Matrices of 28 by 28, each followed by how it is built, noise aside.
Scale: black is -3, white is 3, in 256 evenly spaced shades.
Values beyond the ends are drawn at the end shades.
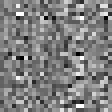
low rank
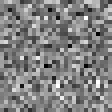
repeating columns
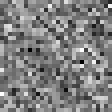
Toeplitz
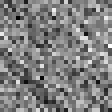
Toeplitz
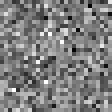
noise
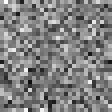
noise
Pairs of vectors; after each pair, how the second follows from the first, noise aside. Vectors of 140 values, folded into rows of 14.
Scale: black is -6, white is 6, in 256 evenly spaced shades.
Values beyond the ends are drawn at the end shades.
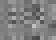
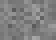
negated, shrunk.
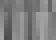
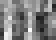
negated, scaled up.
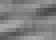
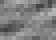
reversed.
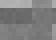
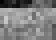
negated, scaled up.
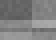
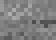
negated, partly zeroed.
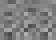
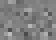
negated, partly zeroed.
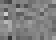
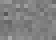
negated, shrunk.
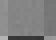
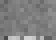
negated, partly zeroed.
